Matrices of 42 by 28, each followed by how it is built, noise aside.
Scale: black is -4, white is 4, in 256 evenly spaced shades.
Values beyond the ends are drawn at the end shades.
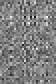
low rank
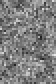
smooth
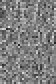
low rank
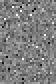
sparse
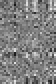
low rank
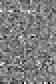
uneven rows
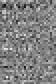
low rank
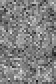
smooth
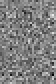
low rank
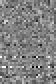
uneven rows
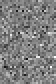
uneven rows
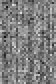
blocks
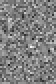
noise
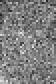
smooth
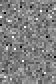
sparse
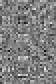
low rank
